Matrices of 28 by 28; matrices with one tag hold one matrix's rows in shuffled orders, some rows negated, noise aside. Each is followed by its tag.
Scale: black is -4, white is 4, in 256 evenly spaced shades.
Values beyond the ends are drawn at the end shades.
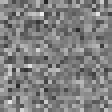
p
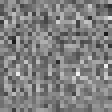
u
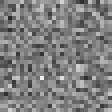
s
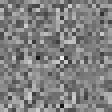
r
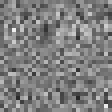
u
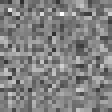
s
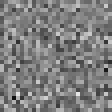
u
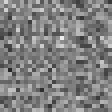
s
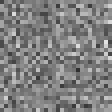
u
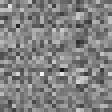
s
